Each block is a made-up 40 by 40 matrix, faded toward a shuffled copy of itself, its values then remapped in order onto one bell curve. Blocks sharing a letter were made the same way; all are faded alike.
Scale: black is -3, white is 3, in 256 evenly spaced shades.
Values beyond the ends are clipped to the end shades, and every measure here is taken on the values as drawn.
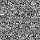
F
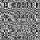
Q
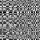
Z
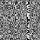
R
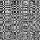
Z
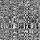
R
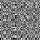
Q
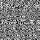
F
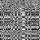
Z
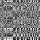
Z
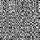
R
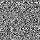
F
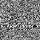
F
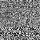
F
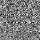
F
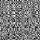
R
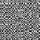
Q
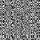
R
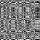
Z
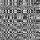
Z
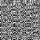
R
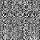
R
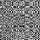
Q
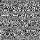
F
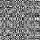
Q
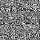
F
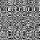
Q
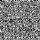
F
